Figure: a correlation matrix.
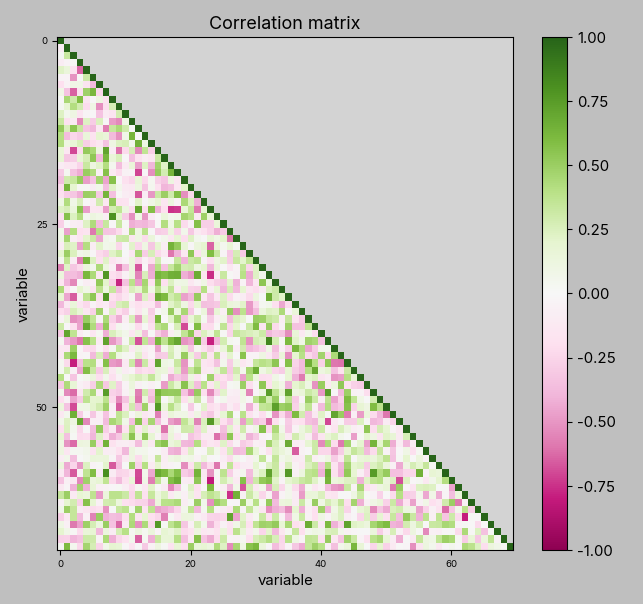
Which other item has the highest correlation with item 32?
41
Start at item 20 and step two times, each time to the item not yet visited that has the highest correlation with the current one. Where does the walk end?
40
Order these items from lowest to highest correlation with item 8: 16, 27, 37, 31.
31, 27, 16, 37
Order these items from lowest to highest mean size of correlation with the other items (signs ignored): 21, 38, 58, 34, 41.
34, 58, 38, 21, 41
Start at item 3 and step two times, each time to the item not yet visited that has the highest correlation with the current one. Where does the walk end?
23
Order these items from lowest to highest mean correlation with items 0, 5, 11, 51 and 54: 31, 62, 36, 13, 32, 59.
31, 59, 62, 36, 32, 13
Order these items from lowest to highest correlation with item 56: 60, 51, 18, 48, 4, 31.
18, 51, 48, 60, 31, 4
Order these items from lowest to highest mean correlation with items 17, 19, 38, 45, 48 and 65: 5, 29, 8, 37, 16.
29, 8, 16, 5, 37
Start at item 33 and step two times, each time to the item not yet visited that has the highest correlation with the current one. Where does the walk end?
15
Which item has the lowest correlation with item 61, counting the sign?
28
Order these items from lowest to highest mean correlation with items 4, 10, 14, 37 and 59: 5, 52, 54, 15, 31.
52, 31, 54, 5, 15
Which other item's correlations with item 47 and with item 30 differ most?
39
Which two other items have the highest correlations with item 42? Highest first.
51, 36
